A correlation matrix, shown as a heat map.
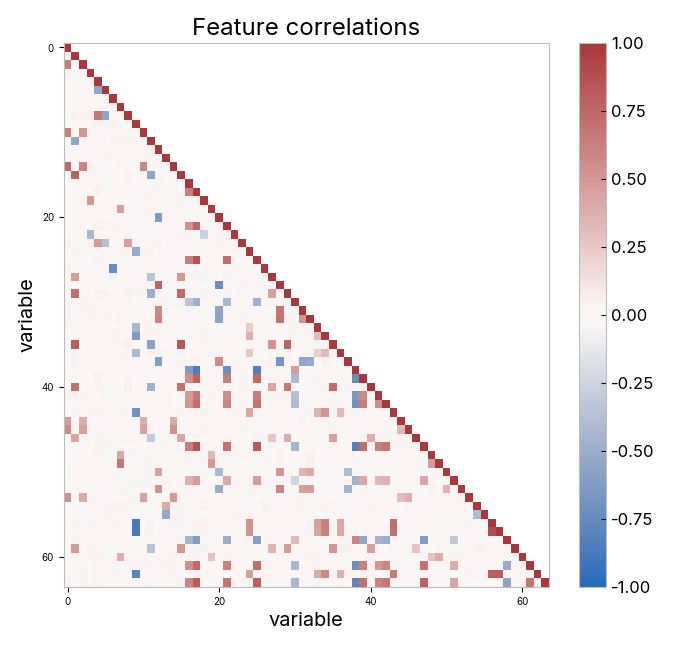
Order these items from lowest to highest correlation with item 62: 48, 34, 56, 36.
48, 36, 34, 56
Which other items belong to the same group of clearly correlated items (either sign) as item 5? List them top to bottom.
4, 8, 23
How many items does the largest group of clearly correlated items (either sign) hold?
14
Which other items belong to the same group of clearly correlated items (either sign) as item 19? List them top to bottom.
7, 48, 49, 60
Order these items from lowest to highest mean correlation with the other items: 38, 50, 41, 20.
38, 20, 50, 41
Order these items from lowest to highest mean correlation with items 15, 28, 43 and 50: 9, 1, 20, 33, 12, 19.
20, 9, 19, 33, 1, 12
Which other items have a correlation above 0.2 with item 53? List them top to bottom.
0, 2, 10, 14, 44, 45
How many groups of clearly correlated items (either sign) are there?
10
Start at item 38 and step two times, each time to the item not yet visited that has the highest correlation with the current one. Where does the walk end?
30
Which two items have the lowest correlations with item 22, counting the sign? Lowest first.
3, 18
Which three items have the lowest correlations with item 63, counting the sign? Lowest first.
38, 58, 30
